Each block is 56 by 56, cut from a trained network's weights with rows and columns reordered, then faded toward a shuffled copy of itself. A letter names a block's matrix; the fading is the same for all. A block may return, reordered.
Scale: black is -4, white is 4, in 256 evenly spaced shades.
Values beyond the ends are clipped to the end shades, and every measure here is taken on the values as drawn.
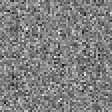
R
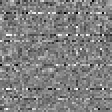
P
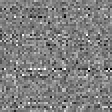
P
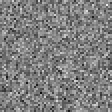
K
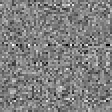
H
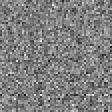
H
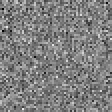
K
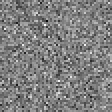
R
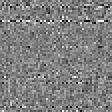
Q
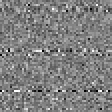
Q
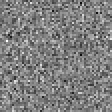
R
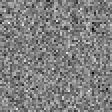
K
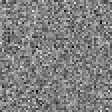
R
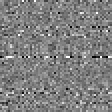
Q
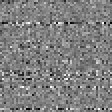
P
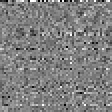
Q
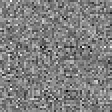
H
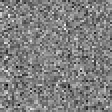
R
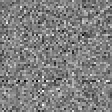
H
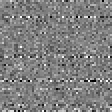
P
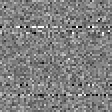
Q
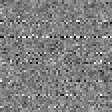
Q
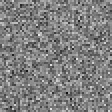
K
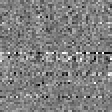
Q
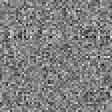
H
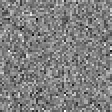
R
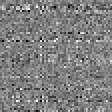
P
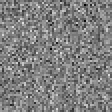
K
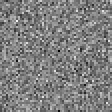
K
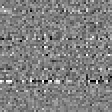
Q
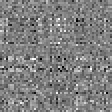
P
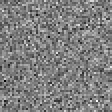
K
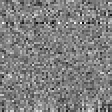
H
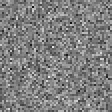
K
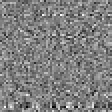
H
